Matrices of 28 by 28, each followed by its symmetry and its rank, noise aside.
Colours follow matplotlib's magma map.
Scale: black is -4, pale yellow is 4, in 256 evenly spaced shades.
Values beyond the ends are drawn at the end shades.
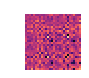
symmetric, rank four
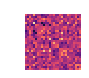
symmetric, rank four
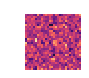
no symmetry, rank six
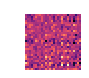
no symmetry, rank four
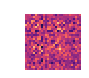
symmetric, rank six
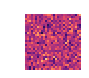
no symmetry, rank eight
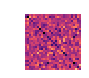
symmetric, rank eight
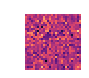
symmetric, rank six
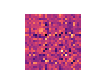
symmetric, rank four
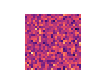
no symmetry, rank eight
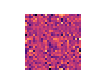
antisymmetric, rank six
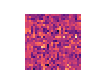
antisymmetric, rank eight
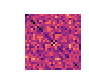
symmetric, rank eight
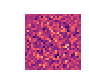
antisymmetric, rank eight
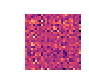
no symmetry, rank six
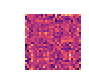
no symmetry, rank four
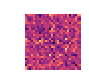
symmetric, rank six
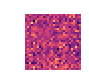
antisymmetric, rank eight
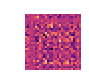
antisymmetric, rank four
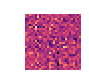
no symmetry, rank eight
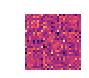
symmetric, rank six
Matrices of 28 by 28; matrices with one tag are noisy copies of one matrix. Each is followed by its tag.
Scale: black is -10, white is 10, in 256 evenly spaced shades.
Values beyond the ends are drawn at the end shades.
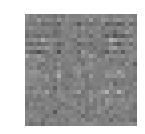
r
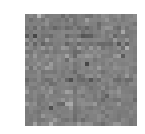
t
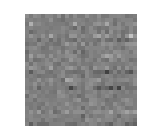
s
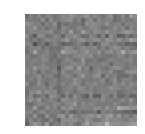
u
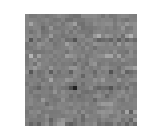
s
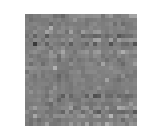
u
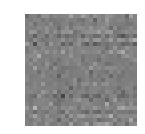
u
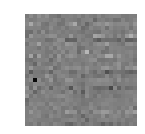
s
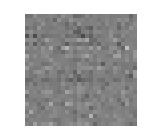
t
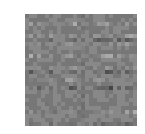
s
